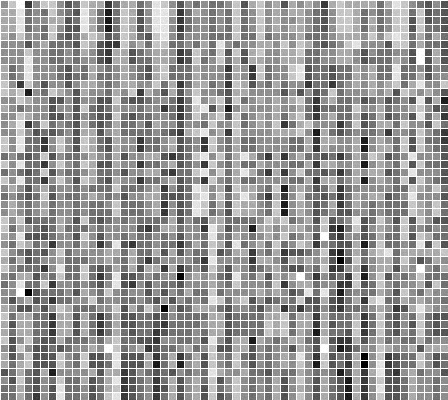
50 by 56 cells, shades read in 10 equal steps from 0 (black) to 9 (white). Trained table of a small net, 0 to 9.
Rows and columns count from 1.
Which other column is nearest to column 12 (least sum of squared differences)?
47
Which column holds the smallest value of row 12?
4
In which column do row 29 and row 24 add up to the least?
43
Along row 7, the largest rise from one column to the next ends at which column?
53
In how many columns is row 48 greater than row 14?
21
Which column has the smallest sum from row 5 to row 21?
23
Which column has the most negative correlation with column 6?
1
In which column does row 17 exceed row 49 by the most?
26
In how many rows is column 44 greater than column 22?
13
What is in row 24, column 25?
8
